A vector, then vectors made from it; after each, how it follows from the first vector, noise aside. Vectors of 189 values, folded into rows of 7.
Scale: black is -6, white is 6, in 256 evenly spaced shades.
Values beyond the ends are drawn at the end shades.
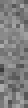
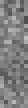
reversed, negated.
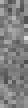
reversed, negated.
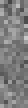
reversed, negated.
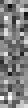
wrapped around, negated, scaled up.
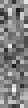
wrapped around, negated, scaled up.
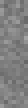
reversed, negated, shrunk.
